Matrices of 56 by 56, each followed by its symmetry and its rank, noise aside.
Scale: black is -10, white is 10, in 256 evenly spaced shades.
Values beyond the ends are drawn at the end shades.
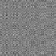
no symmetry, rank four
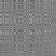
antisymmetric, rank two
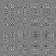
no symmetry, rank three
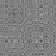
symmetric, rank three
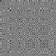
symmetric, rank three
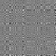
antisymmetric, rank two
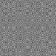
no symmetry, rank three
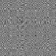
symmetric, rank four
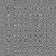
no symmetry, rank four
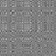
symmetric, rank three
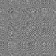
symmetric, rank four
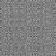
no symmetry, rank four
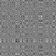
antisymmetric, rank two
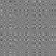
antisymmetric, rank two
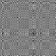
symmetric, rank two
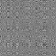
no symmetry, rank four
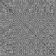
symmetric, rank four
